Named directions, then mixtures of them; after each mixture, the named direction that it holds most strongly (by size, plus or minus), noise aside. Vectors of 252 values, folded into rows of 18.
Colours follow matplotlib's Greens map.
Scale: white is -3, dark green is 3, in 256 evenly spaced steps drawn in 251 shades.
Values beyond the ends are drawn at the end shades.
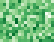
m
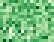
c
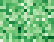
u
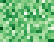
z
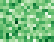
m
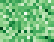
z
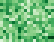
u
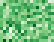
c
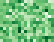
u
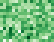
c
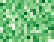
z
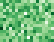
z
